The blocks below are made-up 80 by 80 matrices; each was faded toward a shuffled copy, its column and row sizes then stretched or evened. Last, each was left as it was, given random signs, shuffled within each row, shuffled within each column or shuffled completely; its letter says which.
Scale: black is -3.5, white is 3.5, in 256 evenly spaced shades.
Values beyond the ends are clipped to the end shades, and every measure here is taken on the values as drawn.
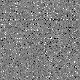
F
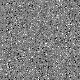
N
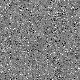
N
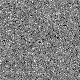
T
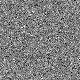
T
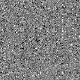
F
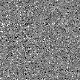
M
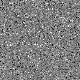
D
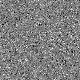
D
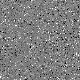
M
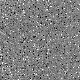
N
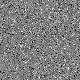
T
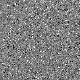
N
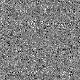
F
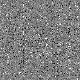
M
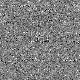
D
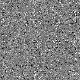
M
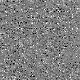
F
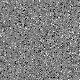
N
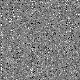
N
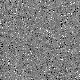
N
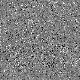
M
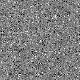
M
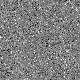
T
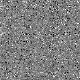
M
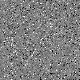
N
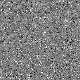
D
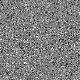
M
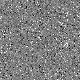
N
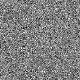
F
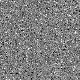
N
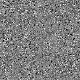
M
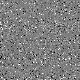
M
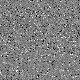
D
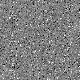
N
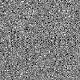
F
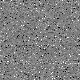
D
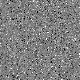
N
